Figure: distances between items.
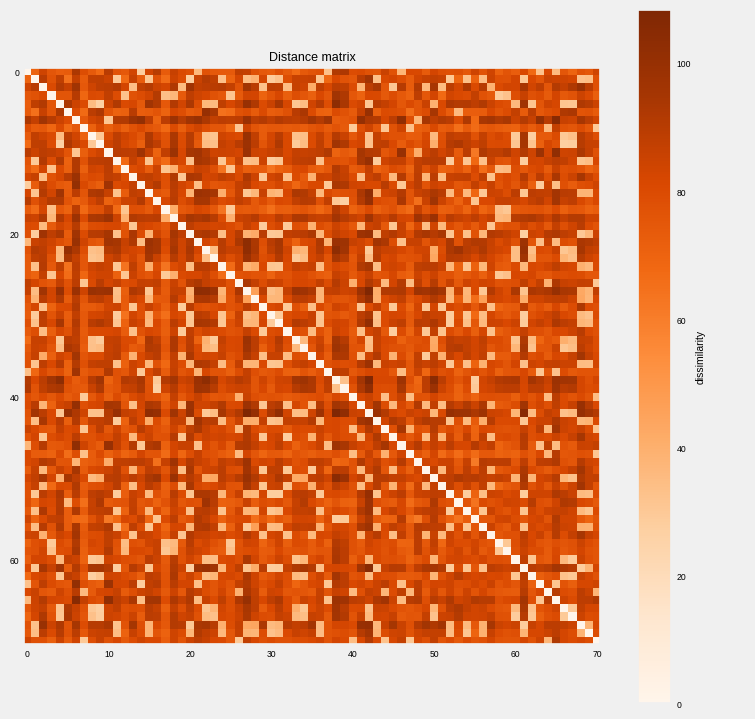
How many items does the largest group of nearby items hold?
17
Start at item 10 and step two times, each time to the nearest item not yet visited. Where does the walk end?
48
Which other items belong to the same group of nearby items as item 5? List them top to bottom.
53
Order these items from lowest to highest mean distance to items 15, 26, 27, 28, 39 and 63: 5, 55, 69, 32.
69, 55, 5, 32
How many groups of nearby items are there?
9
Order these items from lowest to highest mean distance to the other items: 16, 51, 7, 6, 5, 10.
7, 51, 5, 16, 10, 6
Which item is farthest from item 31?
42
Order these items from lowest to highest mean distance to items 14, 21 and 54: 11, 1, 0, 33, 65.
0, 65, 1, 11, 33
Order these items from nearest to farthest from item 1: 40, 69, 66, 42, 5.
69, 5, 40, 66, 42
